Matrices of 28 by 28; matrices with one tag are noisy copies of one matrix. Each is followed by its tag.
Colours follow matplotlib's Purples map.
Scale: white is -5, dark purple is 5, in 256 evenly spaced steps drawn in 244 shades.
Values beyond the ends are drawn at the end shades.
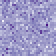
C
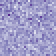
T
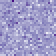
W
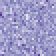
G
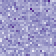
C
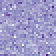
T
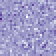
G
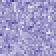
W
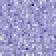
G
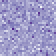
C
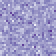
G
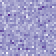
G
